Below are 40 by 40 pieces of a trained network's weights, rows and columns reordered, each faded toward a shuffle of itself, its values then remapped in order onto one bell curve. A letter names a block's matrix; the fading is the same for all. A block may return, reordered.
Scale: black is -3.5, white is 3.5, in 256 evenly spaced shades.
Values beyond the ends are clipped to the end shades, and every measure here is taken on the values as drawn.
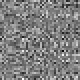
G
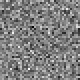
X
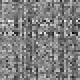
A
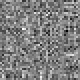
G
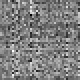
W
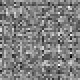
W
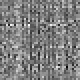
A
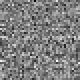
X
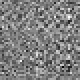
G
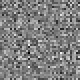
G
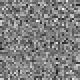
X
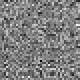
G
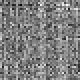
A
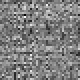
W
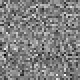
X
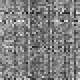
A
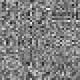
G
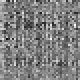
A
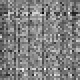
A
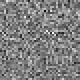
X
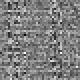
W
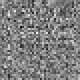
G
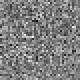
X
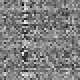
W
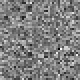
X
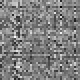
W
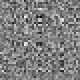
G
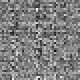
W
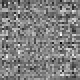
W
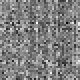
A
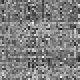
W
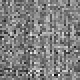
A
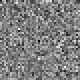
X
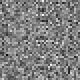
X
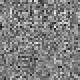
X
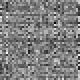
W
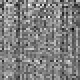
A
